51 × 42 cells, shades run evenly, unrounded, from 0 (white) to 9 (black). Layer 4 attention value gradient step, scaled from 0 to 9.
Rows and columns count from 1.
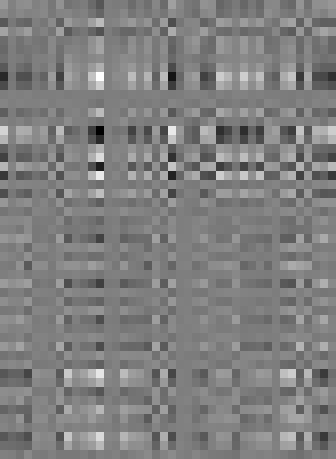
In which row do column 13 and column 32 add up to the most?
15
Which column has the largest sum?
22
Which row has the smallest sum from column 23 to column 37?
9
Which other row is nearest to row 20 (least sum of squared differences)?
18
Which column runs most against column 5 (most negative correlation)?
25
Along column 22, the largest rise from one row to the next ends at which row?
20
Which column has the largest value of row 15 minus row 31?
13
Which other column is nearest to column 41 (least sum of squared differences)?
8
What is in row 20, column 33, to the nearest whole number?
2
